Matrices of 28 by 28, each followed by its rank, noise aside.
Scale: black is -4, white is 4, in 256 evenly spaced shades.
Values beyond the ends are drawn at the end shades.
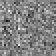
seven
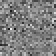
eight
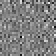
four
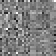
five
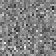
seven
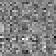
five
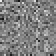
five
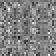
five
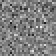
eight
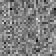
seven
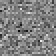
seven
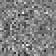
seven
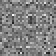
five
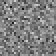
seven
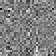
four
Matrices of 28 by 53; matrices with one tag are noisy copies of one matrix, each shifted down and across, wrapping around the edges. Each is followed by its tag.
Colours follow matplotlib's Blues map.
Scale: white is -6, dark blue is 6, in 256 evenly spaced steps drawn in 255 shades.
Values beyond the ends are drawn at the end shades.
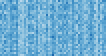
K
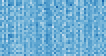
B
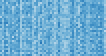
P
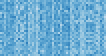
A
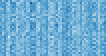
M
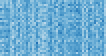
P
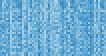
P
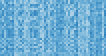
A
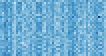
M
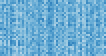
B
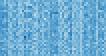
A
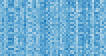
M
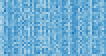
B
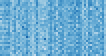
P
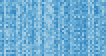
P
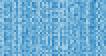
B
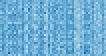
K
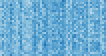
P
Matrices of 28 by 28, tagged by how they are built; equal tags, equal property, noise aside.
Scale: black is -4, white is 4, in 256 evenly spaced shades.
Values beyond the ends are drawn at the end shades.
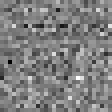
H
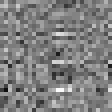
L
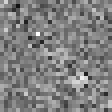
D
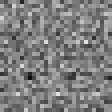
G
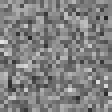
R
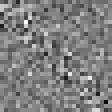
D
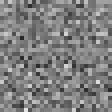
G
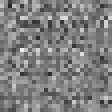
L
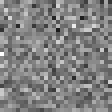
L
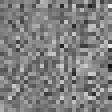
L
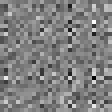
L
